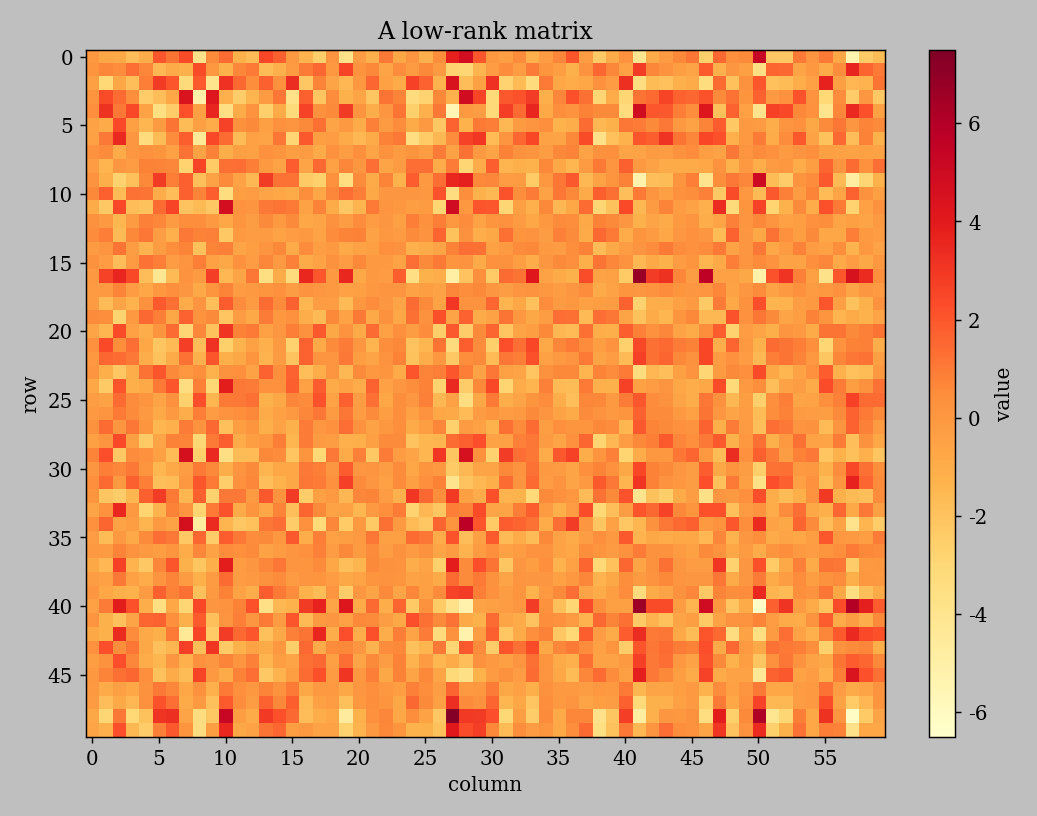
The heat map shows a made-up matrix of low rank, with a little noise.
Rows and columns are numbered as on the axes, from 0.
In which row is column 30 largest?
2
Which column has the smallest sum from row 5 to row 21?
8
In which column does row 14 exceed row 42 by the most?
28
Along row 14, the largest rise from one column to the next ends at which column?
9
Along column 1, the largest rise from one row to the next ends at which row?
3
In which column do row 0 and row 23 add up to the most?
50
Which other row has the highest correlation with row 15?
12
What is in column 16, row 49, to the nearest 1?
0
